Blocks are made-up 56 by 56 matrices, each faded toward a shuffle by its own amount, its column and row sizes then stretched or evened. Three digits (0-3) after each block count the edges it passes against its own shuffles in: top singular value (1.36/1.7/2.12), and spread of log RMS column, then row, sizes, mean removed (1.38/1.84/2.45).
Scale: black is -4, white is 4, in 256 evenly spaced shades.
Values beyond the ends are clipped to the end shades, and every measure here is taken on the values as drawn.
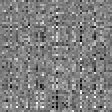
3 3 2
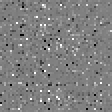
0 2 2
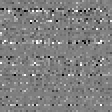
2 0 3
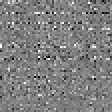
2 2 3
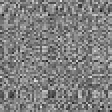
3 0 2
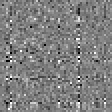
3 2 2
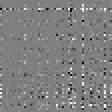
1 3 3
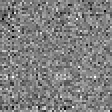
2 1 1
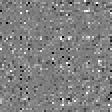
2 2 2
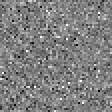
0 0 0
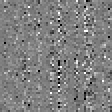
1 3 0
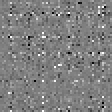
2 2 2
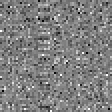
2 1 0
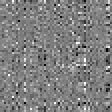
3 3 1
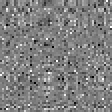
3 1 1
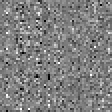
1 3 0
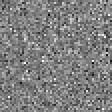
0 1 1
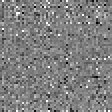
2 2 2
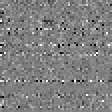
2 1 3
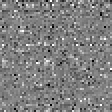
2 1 2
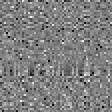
3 0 1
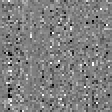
1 3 0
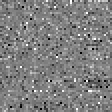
1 0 2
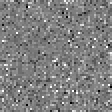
0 0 1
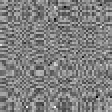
3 0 0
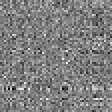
3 1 2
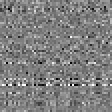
3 0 3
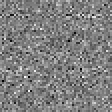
2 0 2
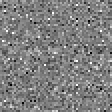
2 1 0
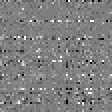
1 2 3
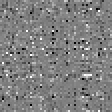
1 2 2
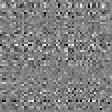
3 2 3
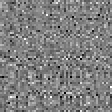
3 0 2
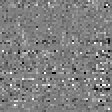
0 2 3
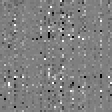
1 3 1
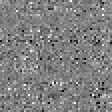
0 2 3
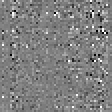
1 3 2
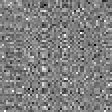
3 1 0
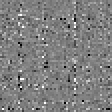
0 2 2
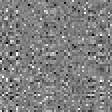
3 2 1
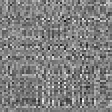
3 2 3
